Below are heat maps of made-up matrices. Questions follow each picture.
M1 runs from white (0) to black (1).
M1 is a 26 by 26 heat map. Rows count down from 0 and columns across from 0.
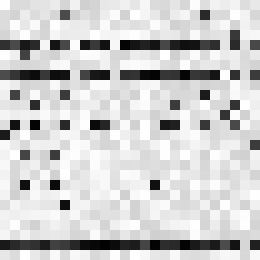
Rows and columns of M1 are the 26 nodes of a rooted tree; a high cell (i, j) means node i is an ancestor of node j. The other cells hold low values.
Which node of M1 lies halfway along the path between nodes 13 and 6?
9
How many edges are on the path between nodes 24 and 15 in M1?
4
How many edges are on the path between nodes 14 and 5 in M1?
4
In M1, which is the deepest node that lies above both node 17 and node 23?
10
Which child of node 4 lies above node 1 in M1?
12
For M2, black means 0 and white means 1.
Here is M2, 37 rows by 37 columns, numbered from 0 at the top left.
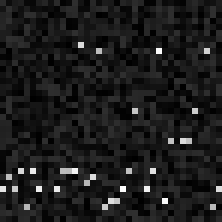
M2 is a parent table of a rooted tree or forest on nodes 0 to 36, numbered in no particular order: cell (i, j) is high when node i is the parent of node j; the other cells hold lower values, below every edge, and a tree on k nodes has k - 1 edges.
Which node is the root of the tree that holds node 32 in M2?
33
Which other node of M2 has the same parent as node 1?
15
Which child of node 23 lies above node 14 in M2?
30
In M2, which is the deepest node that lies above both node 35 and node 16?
8
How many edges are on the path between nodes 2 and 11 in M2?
4
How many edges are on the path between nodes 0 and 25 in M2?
4
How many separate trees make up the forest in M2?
5
